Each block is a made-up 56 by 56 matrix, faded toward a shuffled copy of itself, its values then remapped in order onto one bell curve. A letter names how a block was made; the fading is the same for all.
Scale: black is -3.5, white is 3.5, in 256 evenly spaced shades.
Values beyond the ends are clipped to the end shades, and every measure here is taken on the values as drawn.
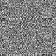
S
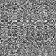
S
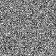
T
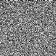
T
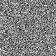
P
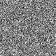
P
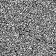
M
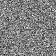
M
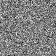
P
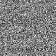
T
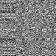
S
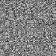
S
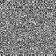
S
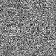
T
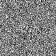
P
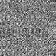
S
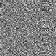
S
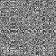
S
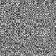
S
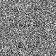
T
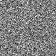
M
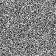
M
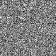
T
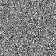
T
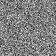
M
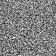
M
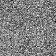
T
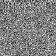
T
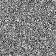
P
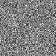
S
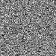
T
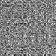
S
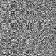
S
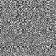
S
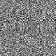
S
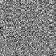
S
